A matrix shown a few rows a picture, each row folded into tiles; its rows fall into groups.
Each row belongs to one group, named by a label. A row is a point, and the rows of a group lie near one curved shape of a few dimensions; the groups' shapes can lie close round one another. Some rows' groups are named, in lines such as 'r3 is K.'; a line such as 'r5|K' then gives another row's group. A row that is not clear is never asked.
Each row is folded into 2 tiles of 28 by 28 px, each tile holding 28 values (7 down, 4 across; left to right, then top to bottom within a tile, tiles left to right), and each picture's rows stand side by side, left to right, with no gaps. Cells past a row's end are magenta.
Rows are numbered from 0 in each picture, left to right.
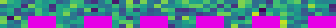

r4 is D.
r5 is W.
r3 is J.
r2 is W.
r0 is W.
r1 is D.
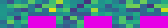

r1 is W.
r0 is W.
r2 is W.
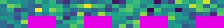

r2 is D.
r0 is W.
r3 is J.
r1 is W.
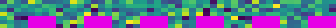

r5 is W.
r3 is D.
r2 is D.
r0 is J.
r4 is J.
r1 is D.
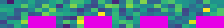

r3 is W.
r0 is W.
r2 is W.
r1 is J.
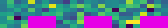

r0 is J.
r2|D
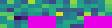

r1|D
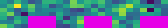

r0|D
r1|J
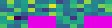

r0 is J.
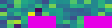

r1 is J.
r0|D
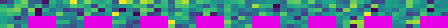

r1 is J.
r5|J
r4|W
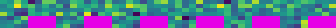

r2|D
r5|J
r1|D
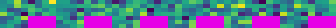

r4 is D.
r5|D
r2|D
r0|D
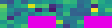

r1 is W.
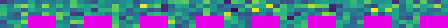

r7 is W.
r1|D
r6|W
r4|J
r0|W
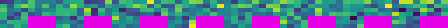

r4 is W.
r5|W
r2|J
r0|W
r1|D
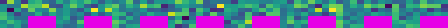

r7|W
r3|J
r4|W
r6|W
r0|J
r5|W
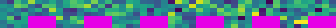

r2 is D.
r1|J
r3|J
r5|D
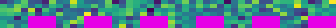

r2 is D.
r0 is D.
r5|D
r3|W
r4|W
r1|D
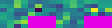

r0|D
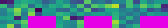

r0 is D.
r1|J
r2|W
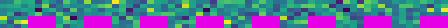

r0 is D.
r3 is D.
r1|J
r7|W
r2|W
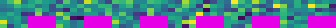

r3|D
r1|J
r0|W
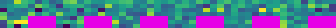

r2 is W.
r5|W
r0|D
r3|W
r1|J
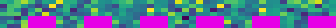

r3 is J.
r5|J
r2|W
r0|J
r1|W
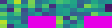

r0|W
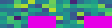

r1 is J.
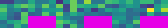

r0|W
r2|W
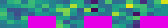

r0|J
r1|D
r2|D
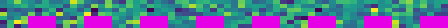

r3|J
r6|W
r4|D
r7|W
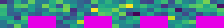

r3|J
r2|D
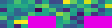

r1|J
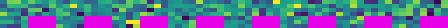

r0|J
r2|D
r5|D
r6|D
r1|D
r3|J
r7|D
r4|D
